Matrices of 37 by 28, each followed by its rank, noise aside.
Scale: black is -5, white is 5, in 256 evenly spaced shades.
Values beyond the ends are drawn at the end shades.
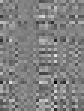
three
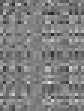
three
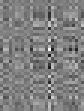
two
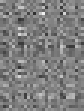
four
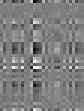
one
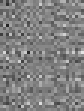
four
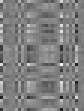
one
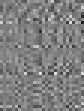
four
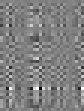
two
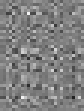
three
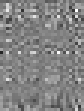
four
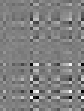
one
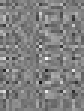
three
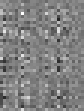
three
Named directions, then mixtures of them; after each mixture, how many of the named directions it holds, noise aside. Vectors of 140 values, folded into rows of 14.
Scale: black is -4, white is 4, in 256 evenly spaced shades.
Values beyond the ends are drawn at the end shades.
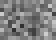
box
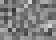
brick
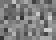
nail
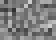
one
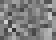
three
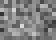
two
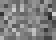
two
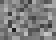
two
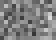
two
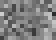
two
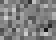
two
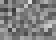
one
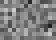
one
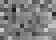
three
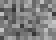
three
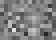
two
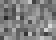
two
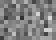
one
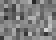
two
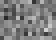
two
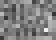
three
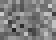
one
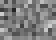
two
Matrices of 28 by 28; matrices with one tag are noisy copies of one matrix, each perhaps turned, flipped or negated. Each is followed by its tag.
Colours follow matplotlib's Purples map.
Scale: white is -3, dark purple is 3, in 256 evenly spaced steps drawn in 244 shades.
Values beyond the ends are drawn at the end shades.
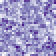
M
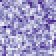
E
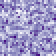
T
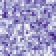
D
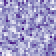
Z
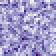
D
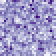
Z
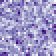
M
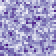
Z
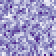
Z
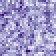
E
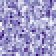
T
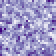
D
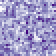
Z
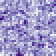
T
